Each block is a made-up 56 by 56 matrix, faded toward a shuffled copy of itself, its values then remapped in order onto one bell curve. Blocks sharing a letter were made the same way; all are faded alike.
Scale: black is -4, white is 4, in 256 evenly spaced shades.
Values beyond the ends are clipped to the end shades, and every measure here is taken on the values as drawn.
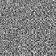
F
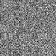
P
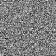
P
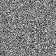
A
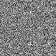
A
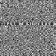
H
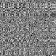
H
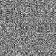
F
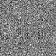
P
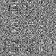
F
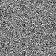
A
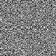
F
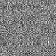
H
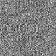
F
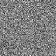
P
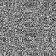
F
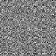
H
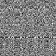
H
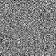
F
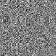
F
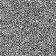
F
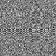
H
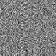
F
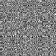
H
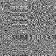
H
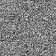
P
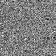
A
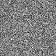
A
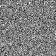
A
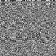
H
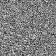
A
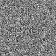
A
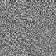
F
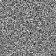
P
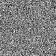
P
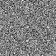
A
